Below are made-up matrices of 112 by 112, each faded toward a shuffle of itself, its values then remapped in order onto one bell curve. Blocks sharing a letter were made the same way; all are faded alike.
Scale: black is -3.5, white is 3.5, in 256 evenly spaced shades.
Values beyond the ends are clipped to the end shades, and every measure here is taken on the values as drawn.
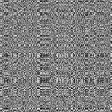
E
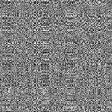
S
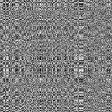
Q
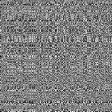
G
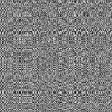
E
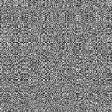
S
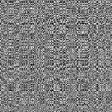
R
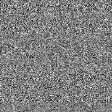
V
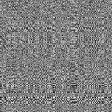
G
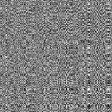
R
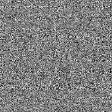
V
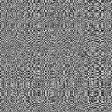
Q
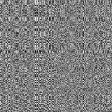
R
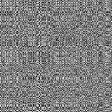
Q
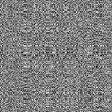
G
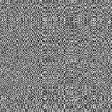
E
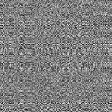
G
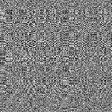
S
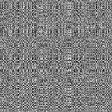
Q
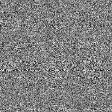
V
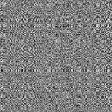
G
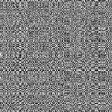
E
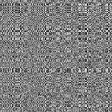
E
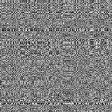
G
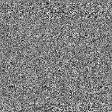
V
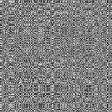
E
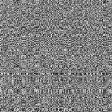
S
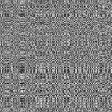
E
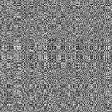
G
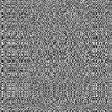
R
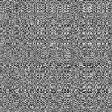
G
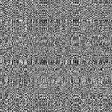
S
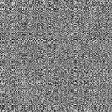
S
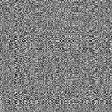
S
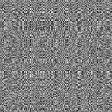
R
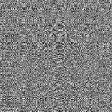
S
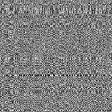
G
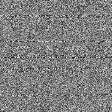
V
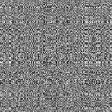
G
